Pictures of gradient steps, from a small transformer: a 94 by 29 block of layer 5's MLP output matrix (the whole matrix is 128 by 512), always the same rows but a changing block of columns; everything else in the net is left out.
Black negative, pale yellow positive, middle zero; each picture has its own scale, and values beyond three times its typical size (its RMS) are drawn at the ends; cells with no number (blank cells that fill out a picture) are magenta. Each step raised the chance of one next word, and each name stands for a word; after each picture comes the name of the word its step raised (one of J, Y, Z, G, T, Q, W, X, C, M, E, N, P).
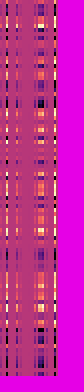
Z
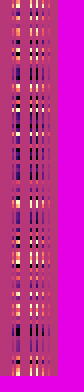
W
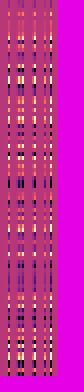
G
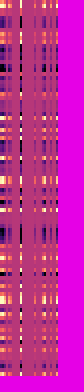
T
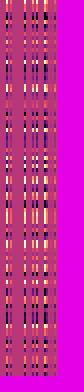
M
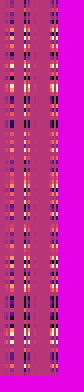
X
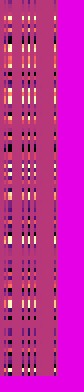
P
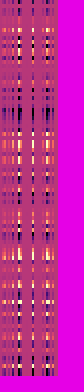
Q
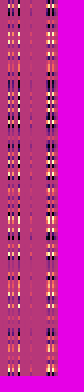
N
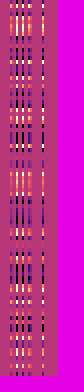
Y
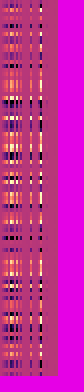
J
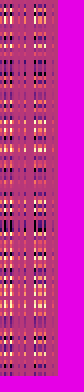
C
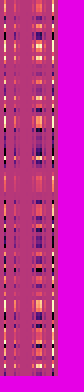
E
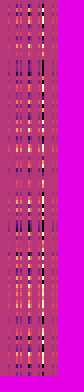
C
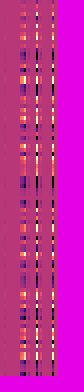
G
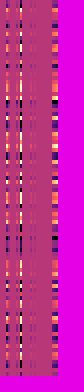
J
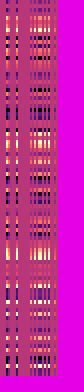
Q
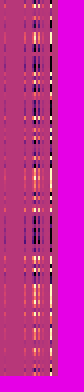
T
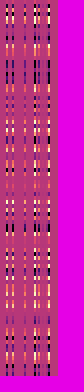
C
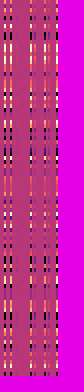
E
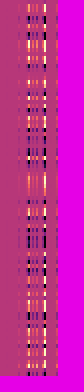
E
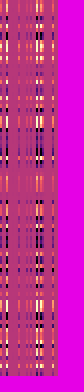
E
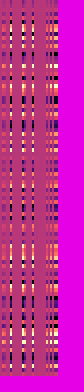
X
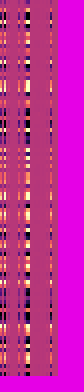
M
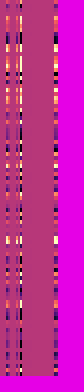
P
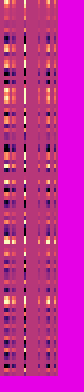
P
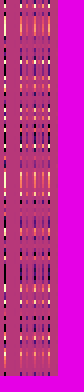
Y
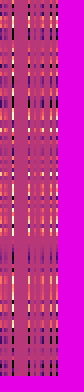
Z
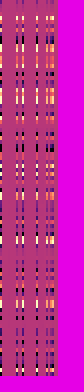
P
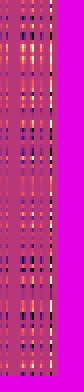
E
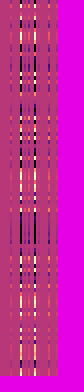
T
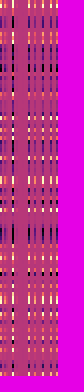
T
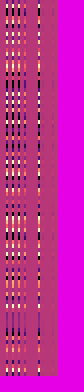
N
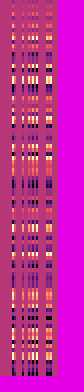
G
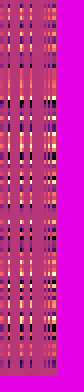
J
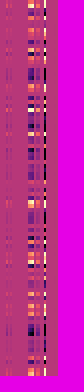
W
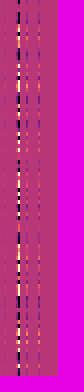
X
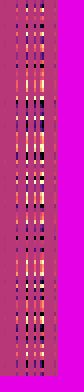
J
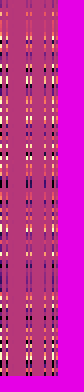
G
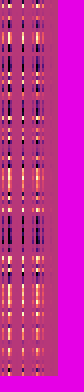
T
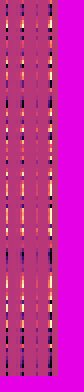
Z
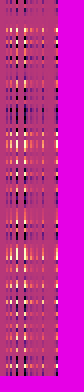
Q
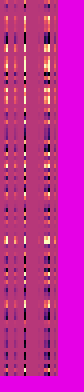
P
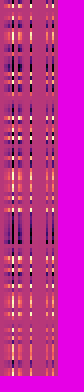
T
